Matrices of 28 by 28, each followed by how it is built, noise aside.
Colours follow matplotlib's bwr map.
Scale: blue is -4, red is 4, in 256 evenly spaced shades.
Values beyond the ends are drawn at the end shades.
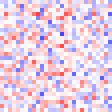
repeating rows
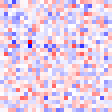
low rank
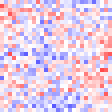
smooth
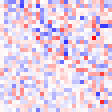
upper triangular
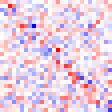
banded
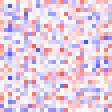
repeating rows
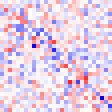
banded
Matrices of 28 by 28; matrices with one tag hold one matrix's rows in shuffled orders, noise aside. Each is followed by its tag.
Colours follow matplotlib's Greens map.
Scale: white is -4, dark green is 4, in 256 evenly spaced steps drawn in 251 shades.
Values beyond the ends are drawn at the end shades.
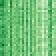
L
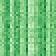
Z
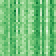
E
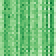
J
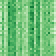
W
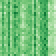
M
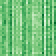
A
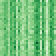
E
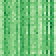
J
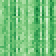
E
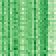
M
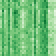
M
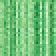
E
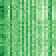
L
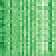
L
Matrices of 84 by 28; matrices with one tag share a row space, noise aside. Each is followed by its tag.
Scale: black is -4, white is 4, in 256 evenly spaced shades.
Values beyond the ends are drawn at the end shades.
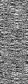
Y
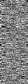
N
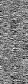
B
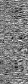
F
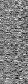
F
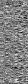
F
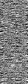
Y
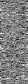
N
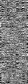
N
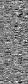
F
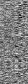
F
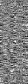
B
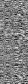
F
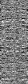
N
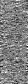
Y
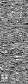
Y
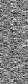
B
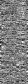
N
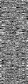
N
